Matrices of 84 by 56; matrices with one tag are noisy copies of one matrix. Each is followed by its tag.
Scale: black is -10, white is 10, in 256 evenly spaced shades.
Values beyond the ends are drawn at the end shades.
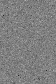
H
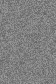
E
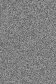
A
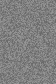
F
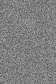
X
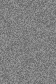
X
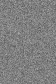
A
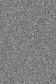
E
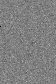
E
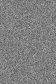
A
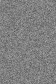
F
